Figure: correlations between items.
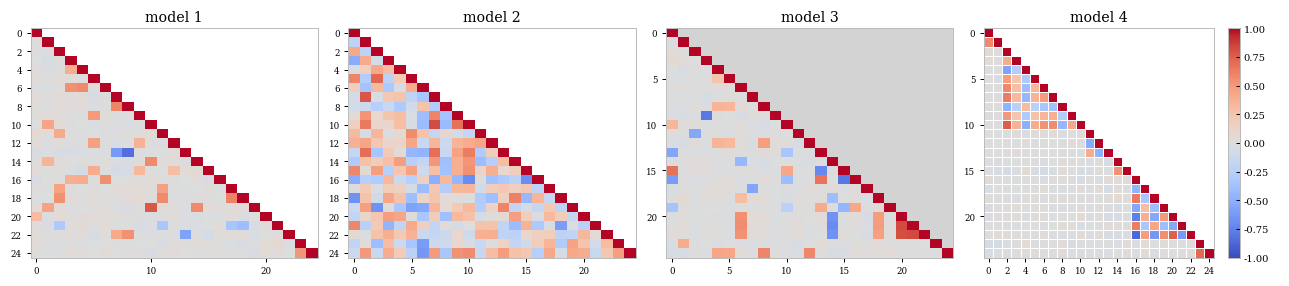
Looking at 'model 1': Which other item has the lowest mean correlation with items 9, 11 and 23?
21
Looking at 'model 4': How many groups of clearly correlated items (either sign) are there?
6
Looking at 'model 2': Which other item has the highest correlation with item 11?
5
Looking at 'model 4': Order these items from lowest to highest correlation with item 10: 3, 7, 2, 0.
0, 3, 7, 2
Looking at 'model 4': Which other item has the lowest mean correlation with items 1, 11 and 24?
12
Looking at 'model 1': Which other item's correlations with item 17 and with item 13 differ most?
8
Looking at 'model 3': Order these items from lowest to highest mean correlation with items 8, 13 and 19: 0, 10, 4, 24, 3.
0, 10, 3, 4, 24
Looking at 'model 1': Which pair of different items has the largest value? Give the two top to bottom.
10, 19
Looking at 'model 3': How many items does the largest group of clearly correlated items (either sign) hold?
6
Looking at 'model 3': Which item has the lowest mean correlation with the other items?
14
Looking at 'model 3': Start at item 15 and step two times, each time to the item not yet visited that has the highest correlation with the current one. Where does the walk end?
10
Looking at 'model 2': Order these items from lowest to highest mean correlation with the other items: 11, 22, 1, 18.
18, 11, 22, 1
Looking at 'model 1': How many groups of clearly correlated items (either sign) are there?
7
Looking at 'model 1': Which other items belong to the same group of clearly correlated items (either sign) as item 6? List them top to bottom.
3, 4, 16
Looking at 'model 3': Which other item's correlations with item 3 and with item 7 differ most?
9
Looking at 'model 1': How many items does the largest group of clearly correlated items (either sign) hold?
5
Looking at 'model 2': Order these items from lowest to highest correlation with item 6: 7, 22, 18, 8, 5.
7, 22, 18, 8, 5
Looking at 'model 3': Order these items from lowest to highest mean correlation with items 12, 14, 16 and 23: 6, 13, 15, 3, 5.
15, 6, 3, 5, 13
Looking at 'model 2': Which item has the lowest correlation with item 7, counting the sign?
16
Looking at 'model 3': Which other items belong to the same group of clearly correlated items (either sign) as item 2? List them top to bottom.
11
